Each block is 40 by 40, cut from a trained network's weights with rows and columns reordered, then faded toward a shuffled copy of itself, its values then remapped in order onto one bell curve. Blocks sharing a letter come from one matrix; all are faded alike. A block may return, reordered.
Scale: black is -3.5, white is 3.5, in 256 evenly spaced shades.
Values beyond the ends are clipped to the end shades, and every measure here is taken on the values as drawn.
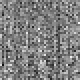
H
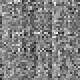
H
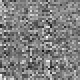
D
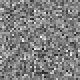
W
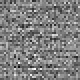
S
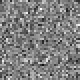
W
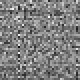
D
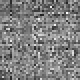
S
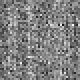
H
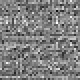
S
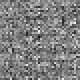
D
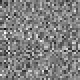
W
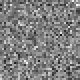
W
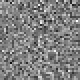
W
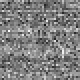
S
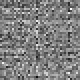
D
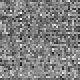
S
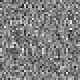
W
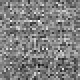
S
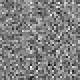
W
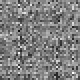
D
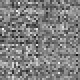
S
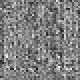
H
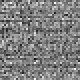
S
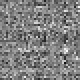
D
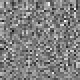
W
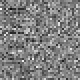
W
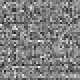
S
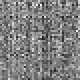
H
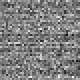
S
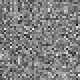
W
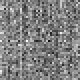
H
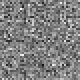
W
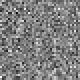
W
